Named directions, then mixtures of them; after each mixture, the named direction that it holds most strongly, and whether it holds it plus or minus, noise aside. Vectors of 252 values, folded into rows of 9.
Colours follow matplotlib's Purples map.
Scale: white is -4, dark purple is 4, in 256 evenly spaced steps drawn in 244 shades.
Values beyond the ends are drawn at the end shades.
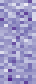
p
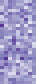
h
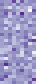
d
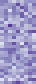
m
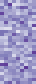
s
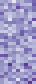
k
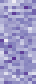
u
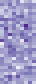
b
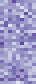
m, minus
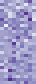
p, plus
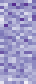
p, minus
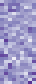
u, minus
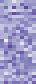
u, plus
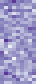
u, minus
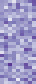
k, plus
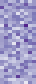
p, minus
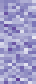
k, minus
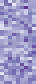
s, plus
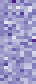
d, plus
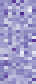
d, plus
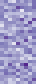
k, plus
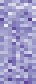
p, plus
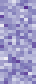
h, minus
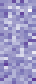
d, plus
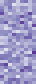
s, plus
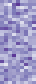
s, minus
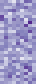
h, minus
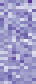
p, plus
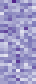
k, minus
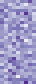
p, plus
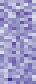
p, plus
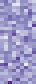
s, plus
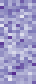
b, minus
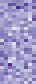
p, minus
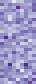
k, plus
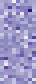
d, minus
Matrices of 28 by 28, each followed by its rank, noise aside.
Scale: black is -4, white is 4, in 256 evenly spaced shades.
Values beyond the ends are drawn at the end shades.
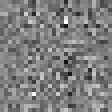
six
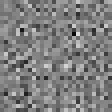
six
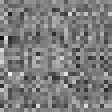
six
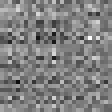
four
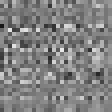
three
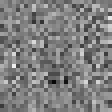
six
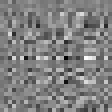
three
